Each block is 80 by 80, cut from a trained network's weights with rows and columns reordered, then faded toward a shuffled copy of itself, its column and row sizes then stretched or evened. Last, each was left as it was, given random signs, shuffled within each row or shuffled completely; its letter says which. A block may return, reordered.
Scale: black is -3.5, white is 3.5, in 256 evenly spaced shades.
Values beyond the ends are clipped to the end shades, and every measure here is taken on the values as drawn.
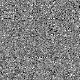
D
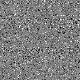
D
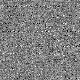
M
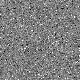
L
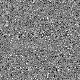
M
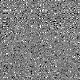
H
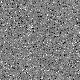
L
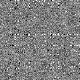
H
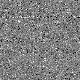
M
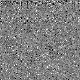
D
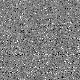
M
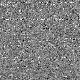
M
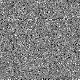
M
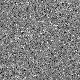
L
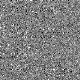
D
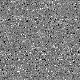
M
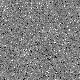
L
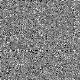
D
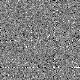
D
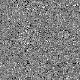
H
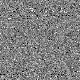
M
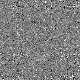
D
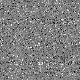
M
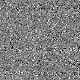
D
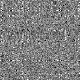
H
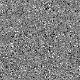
D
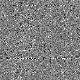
D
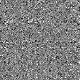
H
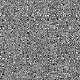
H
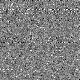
M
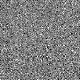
H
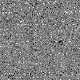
M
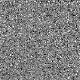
D
